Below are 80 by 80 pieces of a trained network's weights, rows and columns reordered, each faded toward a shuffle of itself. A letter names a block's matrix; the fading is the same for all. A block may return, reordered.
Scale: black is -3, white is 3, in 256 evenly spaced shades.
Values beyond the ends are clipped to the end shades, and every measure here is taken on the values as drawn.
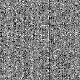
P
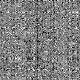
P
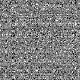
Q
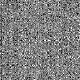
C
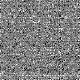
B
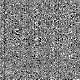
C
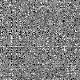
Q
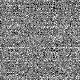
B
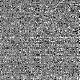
B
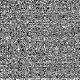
B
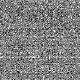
B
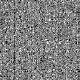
P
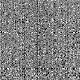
P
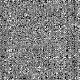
C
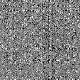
C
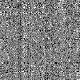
C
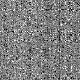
C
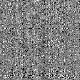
C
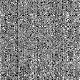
P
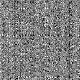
P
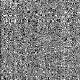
C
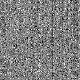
C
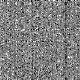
C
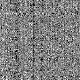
P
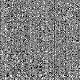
C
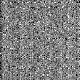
P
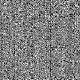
P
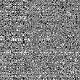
B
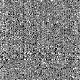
C
